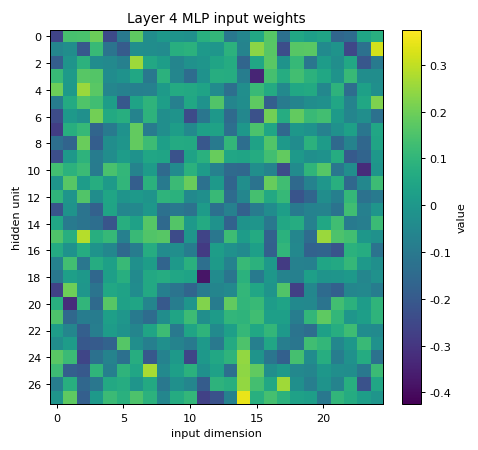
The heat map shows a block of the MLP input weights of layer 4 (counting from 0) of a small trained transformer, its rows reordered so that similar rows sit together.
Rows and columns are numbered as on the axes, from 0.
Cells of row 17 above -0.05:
17
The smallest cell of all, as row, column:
18, 11
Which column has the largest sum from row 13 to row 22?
22
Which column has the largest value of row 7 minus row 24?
2
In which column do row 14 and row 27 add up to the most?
14
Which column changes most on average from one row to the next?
0
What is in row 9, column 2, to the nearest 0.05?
0.1
